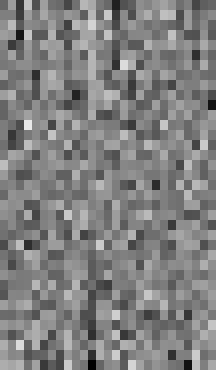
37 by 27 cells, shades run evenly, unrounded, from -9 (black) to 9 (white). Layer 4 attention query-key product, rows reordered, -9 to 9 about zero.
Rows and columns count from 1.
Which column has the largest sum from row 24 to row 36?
27
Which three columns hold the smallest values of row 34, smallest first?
12, 16, 7
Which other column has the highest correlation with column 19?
9
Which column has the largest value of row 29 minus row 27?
18
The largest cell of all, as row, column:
13, 4
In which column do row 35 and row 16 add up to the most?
3
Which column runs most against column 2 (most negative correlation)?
26
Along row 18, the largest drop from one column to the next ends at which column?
11
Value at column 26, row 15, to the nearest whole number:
5
